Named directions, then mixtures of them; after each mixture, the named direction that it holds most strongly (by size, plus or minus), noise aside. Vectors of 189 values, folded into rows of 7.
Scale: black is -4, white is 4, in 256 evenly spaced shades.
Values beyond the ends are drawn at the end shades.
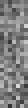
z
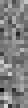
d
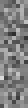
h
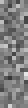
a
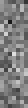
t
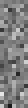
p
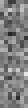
h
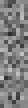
h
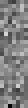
z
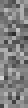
h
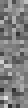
d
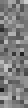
t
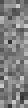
z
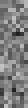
p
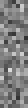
h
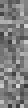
z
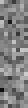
d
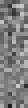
z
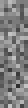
z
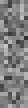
a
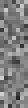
h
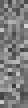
z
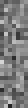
d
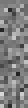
p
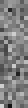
p
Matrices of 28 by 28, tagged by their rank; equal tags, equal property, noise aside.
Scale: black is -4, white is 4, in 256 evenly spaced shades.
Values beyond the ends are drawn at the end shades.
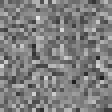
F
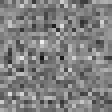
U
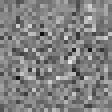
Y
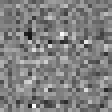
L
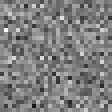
Y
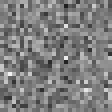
F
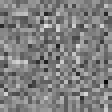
U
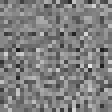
L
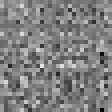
Y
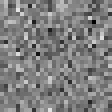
Y
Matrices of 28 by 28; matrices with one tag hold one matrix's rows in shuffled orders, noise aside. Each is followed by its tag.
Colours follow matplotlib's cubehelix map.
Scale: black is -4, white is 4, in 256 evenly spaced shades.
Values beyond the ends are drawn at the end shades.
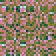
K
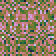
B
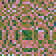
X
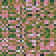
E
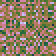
K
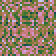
X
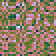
E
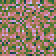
E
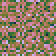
E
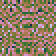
X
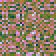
E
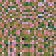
X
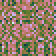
X
